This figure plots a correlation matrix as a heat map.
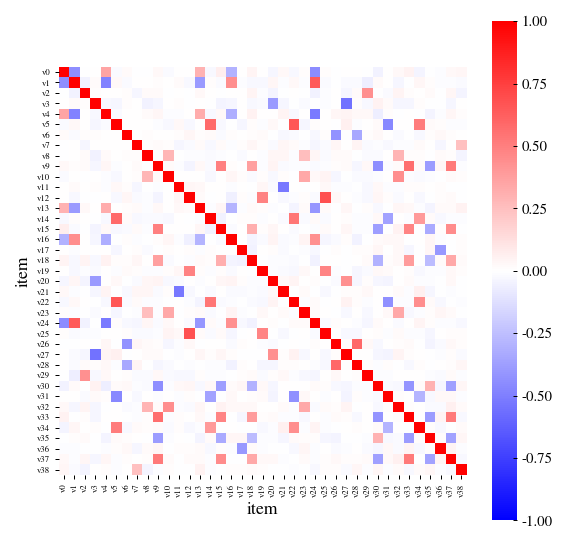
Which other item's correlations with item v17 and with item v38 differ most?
v36
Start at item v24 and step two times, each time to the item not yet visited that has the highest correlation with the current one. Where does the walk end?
v16
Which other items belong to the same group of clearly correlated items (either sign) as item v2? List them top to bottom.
v29
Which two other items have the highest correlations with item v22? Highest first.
v5, v14
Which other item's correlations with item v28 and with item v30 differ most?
v26
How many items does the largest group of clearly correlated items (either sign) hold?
7
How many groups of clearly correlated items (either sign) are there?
11
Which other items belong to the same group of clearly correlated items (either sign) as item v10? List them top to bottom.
v8, v23, v32
